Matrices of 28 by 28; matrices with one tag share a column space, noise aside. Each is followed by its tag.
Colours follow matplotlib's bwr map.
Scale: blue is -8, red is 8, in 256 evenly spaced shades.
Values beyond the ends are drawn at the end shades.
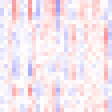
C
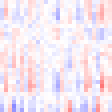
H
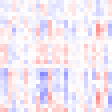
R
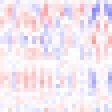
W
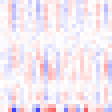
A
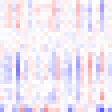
A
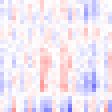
H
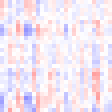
R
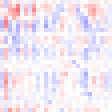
W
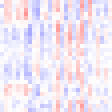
C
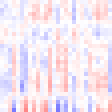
H
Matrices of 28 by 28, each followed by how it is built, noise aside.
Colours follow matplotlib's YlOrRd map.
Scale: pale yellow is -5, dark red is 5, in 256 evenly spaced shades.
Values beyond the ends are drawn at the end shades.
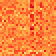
low rank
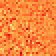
lower triangular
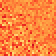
lower triangular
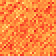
Hankel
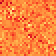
banded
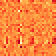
low rank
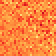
upper triangular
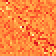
banded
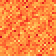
Hankel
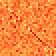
diagonal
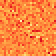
banded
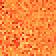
lower triangular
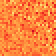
upper triangular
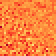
lower triangular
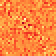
banded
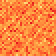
Hankel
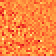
lower triangular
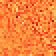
upper triangular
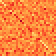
diagonal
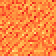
Hankel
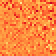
upper triangular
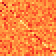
diagonal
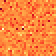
sparse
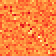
banded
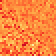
lower triangular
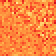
upper triangular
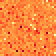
sparse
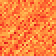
Hankel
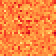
low rank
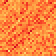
Hankel
